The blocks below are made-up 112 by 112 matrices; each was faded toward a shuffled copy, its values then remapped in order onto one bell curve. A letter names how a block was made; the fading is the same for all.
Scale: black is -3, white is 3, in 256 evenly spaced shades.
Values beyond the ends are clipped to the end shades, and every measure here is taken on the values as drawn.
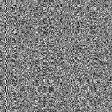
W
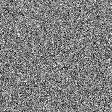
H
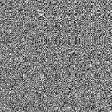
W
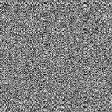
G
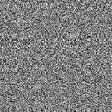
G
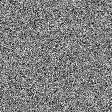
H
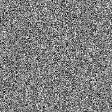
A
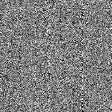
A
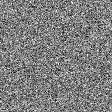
H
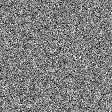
H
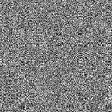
G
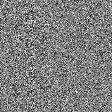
A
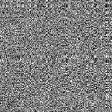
W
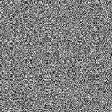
G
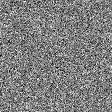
H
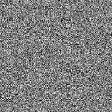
G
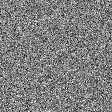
H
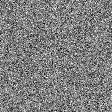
H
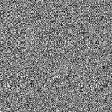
G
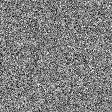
H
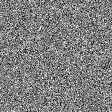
H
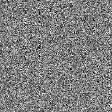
A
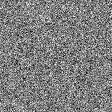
H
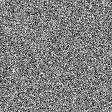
H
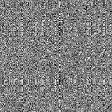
W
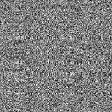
G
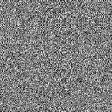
G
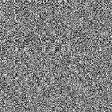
G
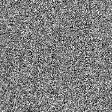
A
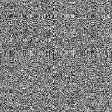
W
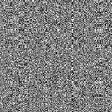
W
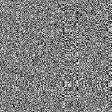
W
